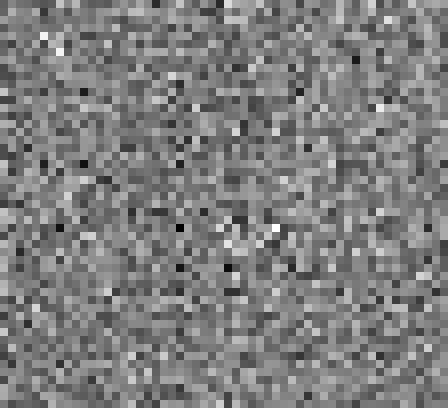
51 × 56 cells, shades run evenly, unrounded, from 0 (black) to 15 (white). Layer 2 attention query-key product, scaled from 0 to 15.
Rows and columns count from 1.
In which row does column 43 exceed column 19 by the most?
9
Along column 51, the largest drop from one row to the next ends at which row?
13
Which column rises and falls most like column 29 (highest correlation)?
43
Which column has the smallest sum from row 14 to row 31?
31
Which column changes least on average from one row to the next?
16
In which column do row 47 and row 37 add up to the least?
30
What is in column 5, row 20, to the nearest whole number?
8
